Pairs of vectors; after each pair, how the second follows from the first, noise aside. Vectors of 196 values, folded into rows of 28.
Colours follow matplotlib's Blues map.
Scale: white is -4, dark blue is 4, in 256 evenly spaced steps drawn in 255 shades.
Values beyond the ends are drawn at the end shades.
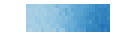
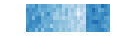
wrapped around, negated.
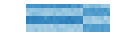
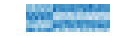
reversed, negated.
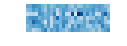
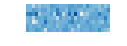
negated, partly zeroed.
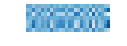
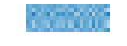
negated, shrunk.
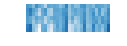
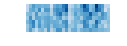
reversed, negated.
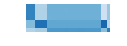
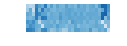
negated, partly zeroed.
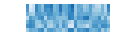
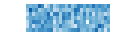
shuffled.
